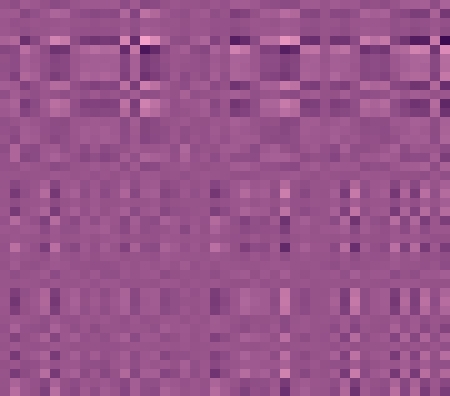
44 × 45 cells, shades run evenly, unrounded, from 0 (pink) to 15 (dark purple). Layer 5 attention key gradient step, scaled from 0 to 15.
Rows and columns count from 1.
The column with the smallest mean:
29
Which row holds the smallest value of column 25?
6
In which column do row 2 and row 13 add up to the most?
45
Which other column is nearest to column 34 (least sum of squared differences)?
10
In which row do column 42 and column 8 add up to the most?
5
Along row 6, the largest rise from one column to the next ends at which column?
15
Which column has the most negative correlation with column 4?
28
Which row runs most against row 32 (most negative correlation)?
31
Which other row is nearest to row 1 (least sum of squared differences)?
19
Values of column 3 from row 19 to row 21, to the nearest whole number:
7 8 8
